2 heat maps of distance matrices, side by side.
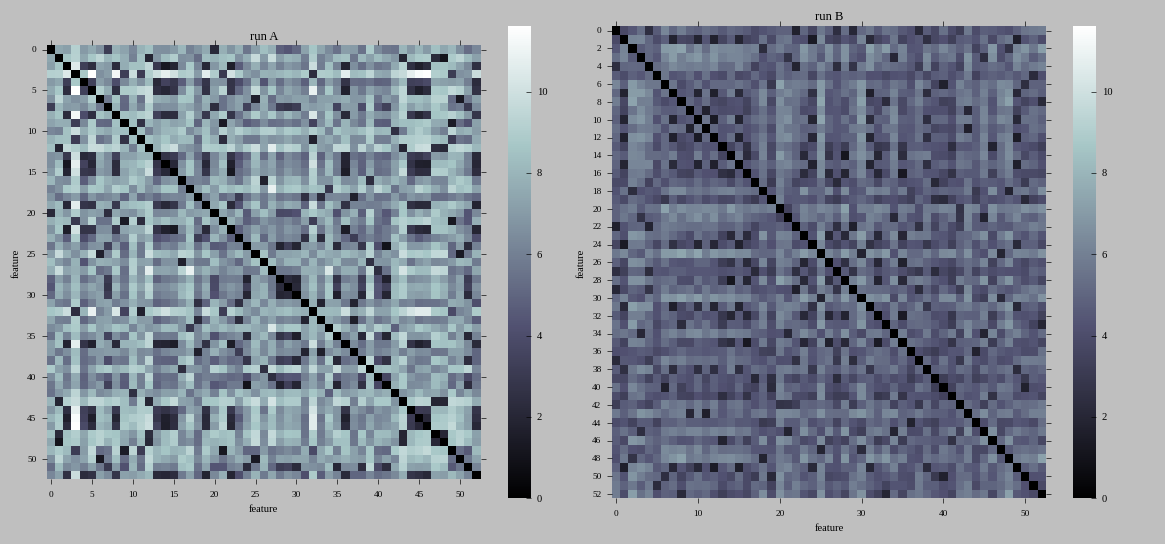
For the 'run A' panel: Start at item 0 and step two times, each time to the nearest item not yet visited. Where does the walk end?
7
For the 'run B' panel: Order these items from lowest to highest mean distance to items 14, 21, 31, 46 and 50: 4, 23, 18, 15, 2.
23, 15, 4, 18, 2
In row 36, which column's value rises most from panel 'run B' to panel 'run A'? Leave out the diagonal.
3
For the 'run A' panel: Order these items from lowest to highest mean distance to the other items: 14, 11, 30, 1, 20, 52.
52, 14, 30, 20, 11, 1
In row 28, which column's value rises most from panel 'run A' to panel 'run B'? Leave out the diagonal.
30
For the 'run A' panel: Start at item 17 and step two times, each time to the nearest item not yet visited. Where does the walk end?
42
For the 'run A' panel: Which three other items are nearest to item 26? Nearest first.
16, 39, 4
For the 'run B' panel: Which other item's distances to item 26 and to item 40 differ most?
6
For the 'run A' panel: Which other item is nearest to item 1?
48
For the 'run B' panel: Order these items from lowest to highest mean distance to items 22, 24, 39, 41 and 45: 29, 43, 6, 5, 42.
29, 42, 5, 6, 43
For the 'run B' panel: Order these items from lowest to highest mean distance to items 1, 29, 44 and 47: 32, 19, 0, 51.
0, 19, 32, 51
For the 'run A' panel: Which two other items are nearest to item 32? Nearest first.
11, 3
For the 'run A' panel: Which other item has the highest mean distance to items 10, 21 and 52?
39
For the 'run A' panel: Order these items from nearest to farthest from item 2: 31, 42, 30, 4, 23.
4, 23, 31, 30, 42
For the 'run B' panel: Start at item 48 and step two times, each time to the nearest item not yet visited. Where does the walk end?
2
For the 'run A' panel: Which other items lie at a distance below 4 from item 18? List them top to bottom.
23, 31, 33, 37
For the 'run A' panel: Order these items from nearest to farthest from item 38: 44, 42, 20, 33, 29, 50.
29, 20, 33, 44, 50, 42
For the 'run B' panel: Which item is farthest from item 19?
20
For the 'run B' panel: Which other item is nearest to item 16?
35
